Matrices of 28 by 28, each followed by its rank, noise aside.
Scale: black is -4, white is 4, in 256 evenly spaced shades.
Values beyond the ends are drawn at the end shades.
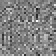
six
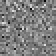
seven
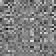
four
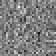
six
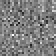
seven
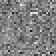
six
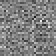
five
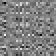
three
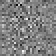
five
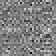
five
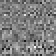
five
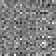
four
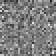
seven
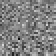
five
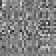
four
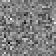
seven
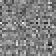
five
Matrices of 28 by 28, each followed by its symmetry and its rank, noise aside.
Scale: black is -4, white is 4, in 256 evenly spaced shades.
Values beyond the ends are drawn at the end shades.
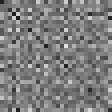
symmetric, rank three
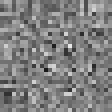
antisymmetric, rank six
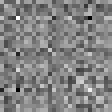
symmetric, rank three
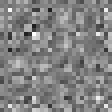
symmetric, rank four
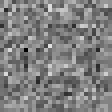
no symmetry, rank six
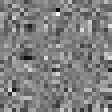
no symmetry, rank four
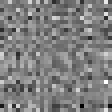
antisymmetric, rank four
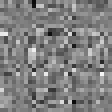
antisymmetric, rank four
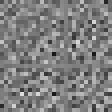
symmetric, rank six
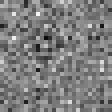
symmetric, rank six
